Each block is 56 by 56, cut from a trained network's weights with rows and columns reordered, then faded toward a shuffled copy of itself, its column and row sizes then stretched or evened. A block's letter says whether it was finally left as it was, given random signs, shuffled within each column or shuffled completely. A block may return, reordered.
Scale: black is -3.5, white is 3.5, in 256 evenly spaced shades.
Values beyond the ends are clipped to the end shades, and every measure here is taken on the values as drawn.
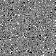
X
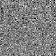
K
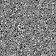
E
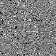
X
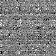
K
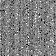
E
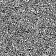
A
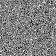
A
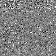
X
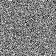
A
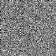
X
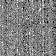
E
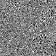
E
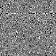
K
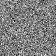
A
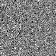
E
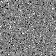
A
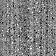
E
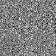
K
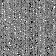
E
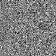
X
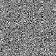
K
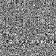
K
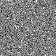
E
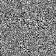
X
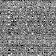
K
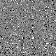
X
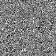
X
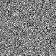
K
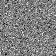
A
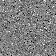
A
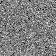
A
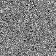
E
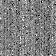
E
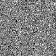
X
